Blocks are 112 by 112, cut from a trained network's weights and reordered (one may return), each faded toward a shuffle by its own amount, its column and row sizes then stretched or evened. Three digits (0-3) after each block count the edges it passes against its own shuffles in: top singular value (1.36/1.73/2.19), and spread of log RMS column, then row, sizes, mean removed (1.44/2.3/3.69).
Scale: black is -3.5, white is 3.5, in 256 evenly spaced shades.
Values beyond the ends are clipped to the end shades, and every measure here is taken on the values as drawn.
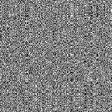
3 2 1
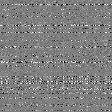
2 0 3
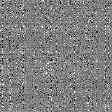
1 2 0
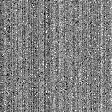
3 1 0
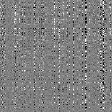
3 3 2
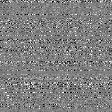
2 1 3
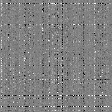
3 2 2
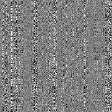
3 3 0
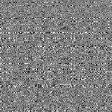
3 1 3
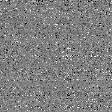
0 1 2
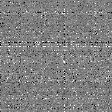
2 1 2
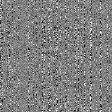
0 3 1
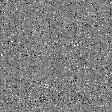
0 0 1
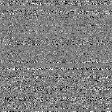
0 1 3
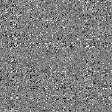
0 2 2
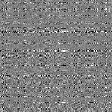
3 2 3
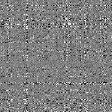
2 2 3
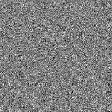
2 1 1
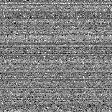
3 0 1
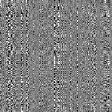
3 3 1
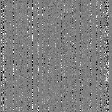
1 3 0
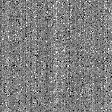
2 1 1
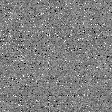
0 0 1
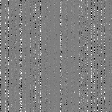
1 3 0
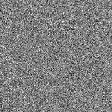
2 0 1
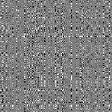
3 3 2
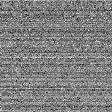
3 0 1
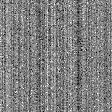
3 1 0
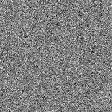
1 0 0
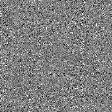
0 2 1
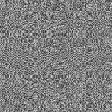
3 0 0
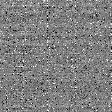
1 1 0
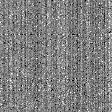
3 1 1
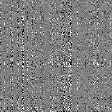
2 3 2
